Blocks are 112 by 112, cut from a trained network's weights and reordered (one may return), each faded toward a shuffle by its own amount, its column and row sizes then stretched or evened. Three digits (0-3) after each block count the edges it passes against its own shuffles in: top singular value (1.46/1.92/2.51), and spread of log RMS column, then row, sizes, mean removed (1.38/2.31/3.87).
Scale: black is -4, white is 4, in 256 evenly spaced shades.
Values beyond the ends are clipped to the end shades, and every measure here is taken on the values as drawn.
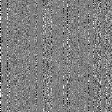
2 3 0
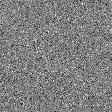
0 0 0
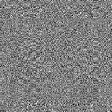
3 1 2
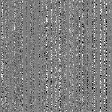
1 3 0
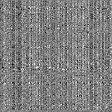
3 2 2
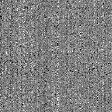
1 2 1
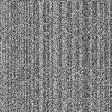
3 0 0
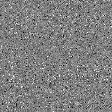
0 1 1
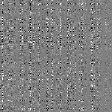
2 3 2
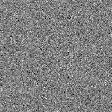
1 1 0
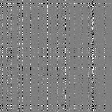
3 3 2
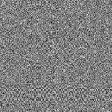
3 1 1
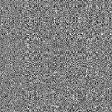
3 2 2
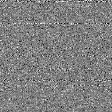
1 0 2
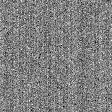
1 0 0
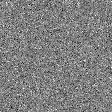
0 0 0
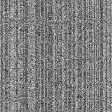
3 0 1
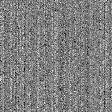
2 2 0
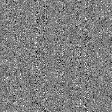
1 2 0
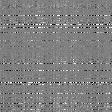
2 0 3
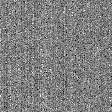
1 1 0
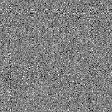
2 1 1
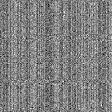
3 1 1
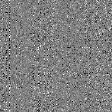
0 2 1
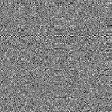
3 1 2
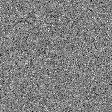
1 0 0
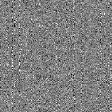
2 2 0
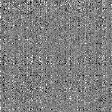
1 2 2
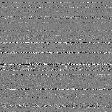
2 0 3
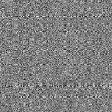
3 1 2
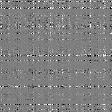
2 2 3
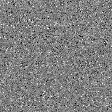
1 0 1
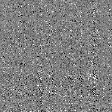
0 2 2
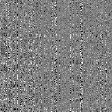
2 3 1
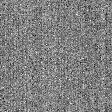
1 0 1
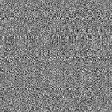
3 1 2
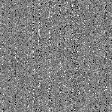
0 2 0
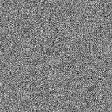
2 1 0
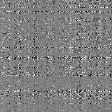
1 2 3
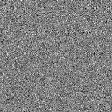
2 0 1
